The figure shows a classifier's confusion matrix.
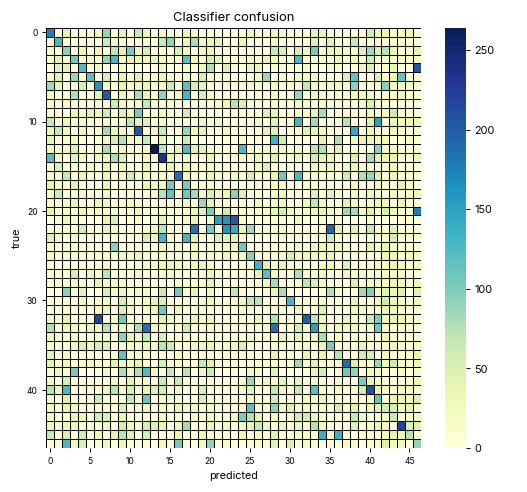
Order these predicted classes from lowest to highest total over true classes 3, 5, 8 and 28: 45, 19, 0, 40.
45, 0, 19, 40
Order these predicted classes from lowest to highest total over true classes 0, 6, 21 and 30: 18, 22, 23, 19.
19, 18, 22, 23
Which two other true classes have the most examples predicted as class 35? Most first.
22, 29
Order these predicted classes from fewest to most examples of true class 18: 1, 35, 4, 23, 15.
4, 35, 1, 23, 15
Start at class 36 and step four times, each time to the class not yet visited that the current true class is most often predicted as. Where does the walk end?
12
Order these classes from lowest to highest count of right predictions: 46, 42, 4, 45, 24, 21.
42, 45, 46, 24, 4, 21
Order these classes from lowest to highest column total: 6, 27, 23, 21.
21, 27, 23, 6
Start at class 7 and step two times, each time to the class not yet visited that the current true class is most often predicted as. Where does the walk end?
15
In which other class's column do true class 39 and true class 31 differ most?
25
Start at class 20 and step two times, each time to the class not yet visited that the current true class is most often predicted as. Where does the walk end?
2
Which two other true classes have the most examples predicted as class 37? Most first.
38, 20
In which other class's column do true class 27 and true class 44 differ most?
17
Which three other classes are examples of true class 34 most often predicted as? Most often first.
9, 12, 14
